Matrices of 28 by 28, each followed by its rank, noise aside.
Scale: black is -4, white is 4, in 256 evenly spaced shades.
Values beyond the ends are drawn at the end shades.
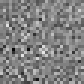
seven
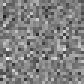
eight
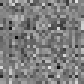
five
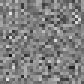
eight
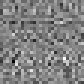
seven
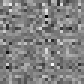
five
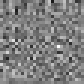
six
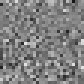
seven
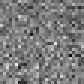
seven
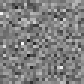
six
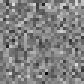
eight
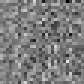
six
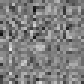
five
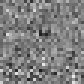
seven
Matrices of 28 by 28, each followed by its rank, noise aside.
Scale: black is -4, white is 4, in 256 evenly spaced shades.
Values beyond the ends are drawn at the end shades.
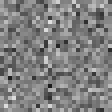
seven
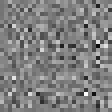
four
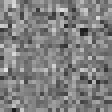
six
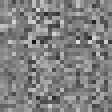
six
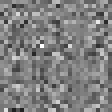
four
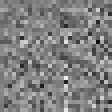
five
